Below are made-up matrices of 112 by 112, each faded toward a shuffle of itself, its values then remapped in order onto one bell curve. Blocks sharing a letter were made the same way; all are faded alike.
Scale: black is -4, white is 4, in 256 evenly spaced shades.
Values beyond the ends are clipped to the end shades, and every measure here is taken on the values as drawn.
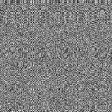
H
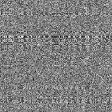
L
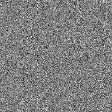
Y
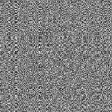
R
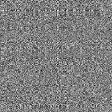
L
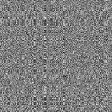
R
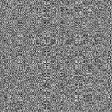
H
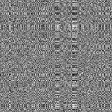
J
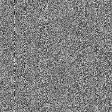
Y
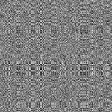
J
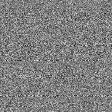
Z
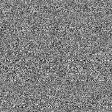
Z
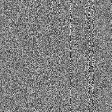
Y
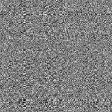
L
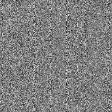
Y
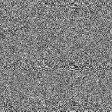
L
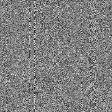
Y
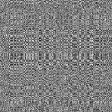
J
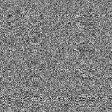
L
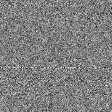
Z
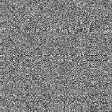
L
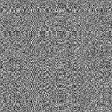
R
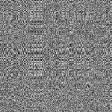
H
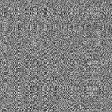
H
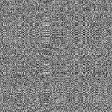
H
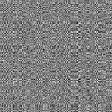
J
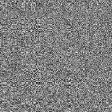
L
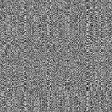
R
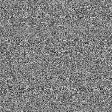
Z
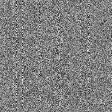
Y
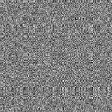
H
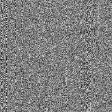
Y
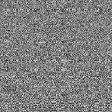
L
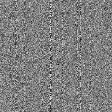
Y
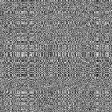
J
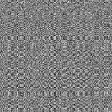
J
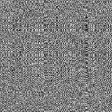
H
